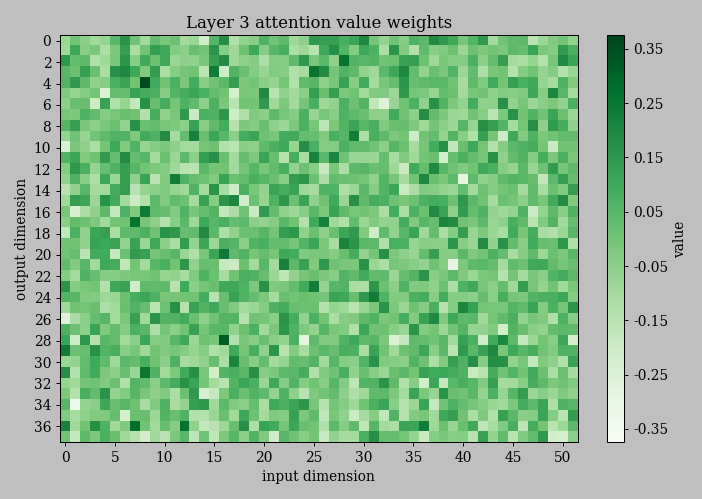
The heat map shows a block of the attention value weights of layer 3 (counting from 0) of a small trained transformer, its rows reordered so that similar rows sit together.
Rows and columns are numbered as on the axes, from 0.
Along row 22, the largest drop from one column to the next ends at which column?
37
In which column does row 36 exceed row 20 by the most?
12
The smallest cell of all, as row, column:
34, 1
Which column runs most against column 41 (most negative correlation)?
19
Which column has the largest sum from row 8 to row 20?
29
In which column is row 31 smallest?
15
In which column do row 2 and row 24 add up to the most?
28
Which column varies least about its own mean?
2
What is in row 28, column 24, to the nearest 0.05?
-0.3
